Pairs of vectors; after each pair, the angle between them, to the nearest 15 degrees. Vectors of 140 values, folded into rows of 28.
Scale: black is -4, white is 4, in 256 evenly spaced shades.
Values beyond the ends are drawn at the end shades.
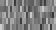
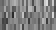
105 degrees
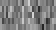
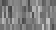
135 degrees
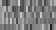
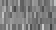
45 degrees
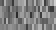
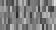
45 degrees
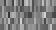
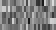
90 degrees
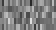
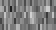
60 degrees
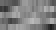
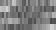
150 degrees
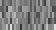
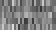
90 degrees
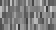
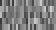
30 degrees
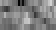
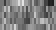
135 degrees
